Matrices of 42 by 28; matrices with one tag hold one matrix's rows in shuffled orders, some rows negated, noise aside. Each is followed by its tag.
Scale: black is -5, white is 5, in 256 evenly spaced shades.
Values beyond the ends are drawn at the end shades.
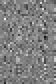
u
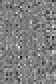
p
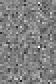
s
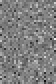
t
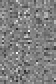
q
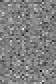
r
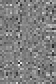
p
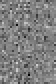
q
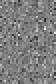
t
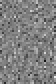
t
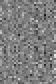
t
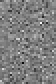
r
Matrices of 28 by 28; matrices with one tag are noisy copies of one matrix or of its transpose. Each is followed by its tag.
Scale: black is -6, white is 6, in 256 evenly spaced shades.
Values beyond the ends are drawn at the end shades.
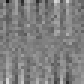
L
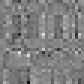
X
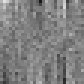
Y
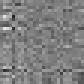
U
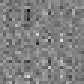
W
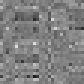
X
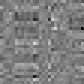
X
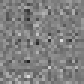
W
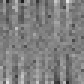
L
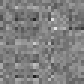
X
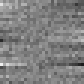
Y
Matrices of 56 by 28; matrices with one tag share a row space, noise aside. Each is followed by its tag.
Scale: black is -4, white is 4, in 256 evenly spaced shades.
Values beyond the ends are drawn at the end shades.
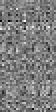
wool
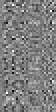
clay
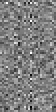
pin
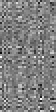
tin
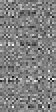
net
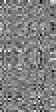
tin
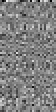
wool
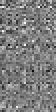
wool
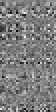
wool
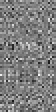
net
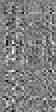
clay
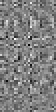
pin
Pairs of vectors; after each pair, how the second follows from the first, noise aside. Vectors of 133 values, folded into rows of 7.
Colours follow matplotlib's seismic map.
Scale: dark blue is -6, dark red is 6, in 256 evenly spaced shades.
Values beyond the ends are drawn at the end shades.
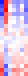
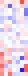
reversed, negated, partly zeroed.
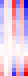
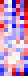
negated, scaled up.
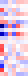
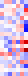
reversed, negated.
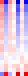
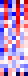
negated, scaled up.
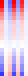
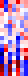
wrapped around, scaled up.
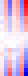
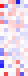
reversed, negated, partly zeroed.
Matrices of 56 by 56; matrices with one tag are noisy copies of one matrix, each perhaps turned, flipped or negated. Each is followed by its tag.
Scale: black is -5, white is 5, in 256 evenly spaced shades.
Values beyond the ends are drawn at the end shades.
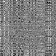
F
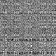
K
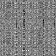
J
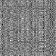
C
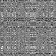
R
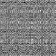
C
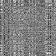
F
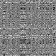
R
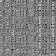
K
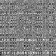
K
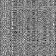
C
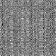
C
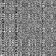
K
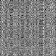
C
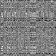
R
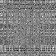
F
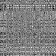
F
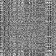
F
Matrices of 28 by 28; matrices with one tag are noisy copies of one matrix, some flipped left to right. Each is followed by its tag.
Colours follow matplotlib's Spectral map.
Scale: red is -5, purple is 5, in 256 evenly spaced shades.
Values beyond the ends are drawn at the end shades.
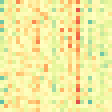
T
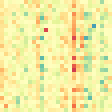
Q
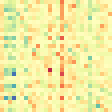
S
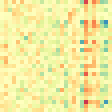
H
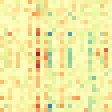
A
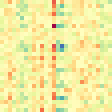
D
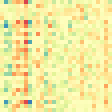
H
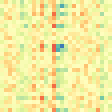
D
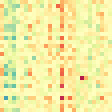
S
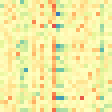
D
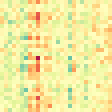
Q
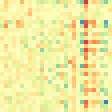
H
